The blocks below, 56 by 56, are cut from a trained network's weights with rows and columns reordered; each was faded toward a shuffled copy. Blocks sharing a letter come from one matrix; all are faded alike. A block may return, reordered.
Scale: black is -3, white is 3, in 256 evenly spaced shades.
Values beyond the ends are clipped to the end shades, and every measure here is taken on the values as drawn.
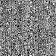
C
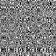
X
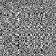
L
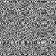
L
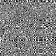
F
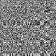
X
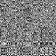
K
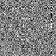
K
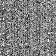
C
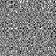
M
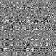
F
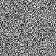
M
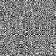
K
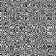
X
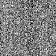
C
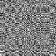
L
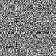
X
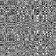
M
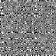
F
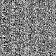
C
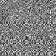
K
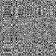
X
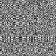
L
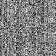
C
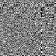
K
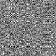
M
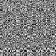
L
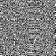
X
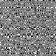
F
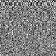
K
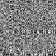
K
